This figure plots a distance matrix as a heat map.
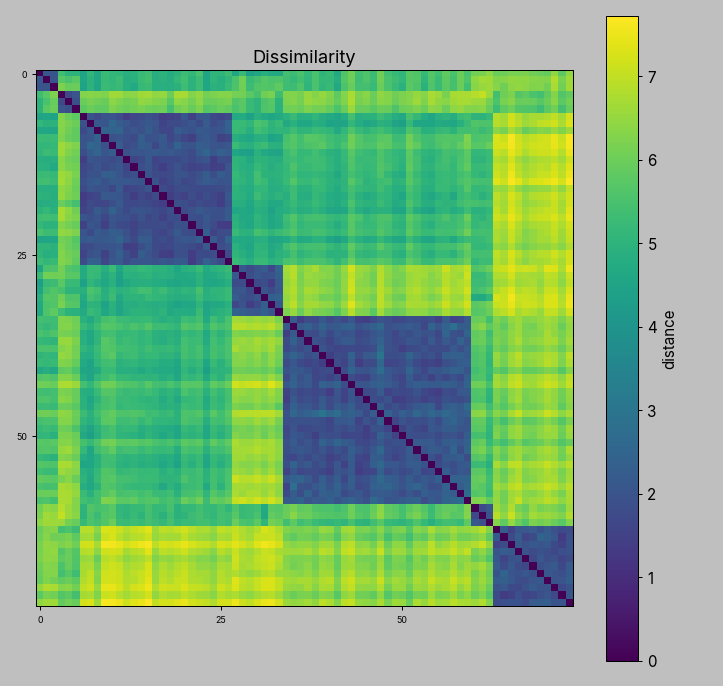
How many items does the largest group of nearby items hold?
26
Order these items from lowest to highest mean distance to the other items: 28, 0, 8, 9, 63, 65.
8, 9, 0, 28, 63, 65
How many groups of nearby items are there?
7
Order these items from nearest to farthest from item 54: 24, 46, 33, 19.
46, 19, 24, 33
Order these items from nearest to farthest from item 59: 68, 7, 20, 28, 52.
52, 7, 20, 68, 28
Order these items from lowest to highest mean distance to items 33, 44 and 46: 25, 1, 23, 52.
52, 23, 25, 1
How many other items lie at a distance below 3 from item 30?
6
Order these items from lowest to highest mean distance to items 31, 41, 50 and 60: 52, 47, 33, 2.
52, 47, 33, 2
